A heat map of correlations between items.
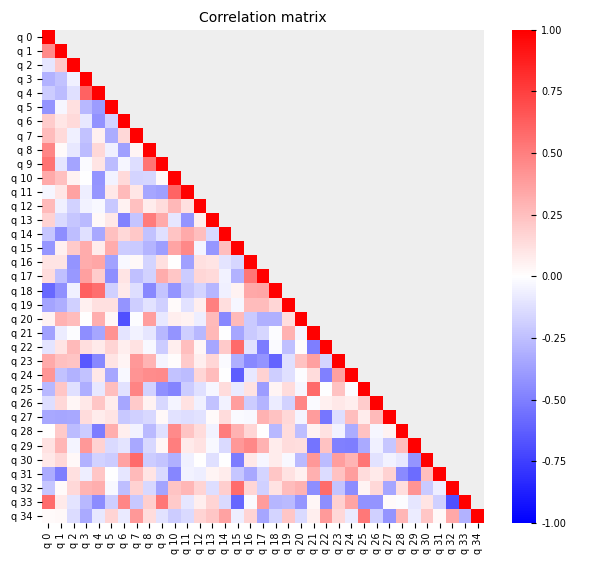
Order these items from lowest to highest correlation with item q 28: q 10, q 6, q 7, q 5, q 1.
q 7, q 6, q 1, q 5, q 10
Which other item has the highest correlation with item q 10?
q 11
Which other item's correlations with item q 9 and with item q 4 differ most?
q 33
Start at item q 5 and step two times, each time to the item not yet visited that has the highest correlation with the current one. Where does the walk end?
q 25
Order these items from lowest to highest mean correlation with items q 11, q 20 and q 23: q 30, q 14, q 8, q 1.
q 14, q 30, q 8, q 1
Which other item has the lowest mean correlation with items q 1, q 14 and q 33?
q 4
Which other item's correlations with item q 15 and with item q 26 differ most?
q 24
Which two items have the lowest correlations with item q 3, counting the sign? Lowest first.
q 23, q 21
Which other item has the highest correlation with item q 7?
q 30
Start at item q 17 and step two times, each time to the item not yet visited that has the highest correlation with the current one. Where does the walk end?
q 29
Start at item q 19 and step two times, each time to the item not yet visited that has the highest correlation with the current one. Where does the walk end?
q 8
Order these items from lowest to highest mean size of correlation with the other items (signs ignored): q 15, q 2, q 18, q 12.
q 12, q 2, q 18, q 15
